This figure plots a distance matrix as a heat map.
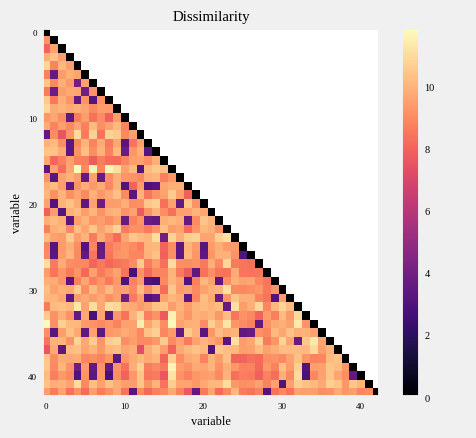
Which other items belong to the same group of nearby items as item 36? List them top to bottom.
23, 32
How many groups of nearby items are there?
11
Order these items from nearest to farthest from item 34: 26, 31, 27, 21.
27, 26, 31, 21
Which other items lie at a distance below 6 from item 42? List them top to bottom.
11, 19, 28
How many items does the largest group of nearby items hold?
8
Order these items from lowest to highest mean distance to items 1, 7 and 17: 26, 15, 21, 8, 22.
26, 15, 8, 21, 22
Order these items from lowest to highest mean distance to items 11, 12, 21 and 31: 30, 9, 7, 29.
29, 7, 30, 9
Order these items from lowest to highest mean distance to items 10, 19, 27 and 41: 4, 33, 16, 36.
33, 4, 36, 16
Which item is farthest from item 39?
16
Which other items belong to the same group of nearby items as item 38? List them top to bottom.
9
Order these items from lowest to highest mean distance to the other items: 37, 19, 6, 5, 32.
5, 6, 19, 37, 32
